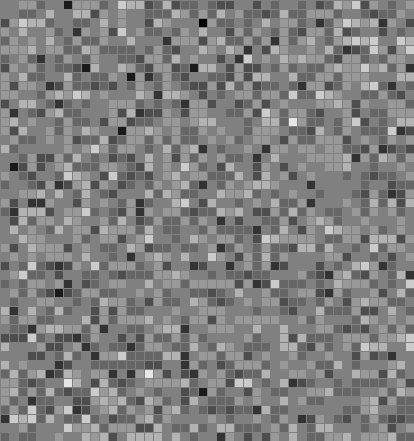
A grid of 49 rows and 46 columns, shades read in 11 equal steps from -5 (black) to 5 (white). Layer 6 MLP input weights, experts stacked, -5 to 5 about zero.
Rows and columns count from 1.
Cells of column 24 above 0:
18
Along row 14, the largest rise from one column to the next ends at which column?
33
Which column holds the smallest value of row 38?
9
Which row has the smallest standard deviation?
36
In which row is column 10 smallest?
8
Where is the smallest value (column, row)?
23, 3
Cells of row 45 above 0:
15
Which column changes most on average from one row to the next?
4
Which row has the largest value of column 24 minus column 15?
29
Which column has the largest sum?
42
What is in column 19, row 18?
1
